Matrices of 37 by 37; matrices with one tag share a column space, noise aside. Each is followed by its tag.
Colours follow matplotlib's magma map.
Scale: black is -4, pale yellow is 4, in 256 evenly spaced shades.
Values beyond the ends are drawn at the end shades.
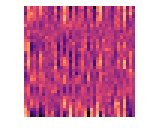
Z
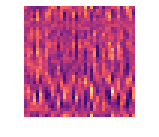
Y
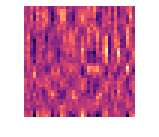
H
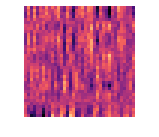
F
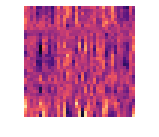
Z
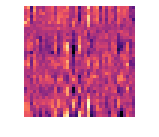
Z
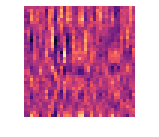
H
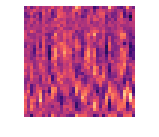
Y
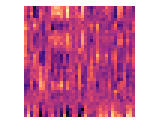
F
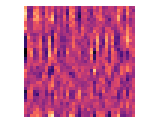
H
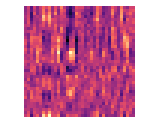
H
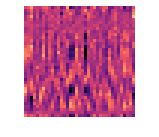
Y
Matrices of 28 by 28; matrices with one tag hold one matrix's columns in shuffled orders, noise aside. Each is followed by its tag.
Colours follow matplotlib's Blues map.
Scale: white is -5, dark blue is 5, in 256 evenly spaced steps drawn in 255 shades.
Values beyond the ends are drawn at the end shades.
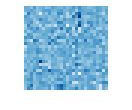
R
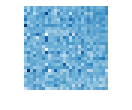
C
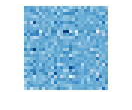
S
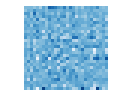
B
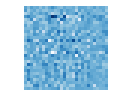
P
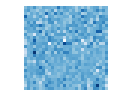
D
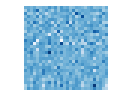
D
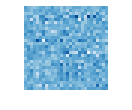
P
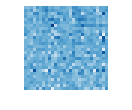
C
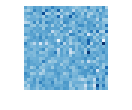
D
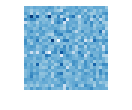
P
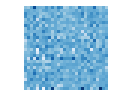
B
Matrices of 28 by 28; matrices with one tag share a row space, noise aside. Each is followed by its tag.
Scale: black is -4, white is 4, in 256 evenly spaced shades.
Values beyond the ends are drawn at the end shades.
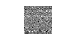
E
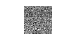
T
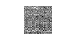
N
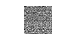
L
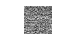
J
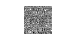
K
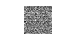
J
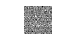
T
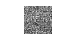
N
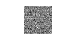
T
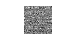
K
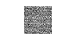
N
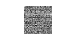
T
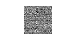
N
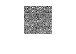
N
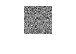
T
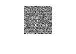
J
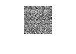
J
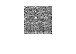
J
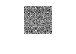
T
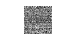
N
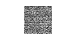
E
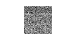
T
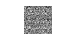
L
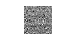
L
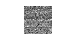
J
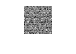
E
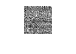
K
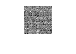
N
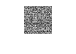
T
